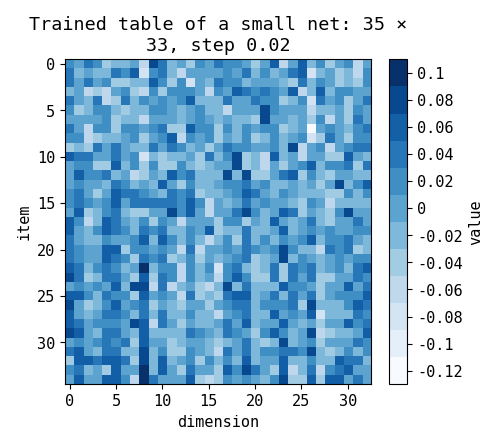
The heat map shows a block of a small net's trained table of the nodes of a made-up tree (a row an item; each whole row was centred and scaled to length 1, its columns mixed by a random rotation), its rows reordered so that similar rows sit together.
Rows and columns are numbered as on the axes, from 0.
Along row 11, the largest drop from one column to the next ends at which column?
19
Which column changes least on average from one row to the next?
14
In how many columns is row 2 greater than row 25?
10
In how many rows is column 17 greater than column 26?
17
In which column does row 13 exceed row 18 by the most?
29
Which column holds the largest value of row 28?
7
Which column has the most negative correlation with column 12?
0
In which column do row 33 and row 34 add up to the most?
8
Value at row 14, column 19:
0.06
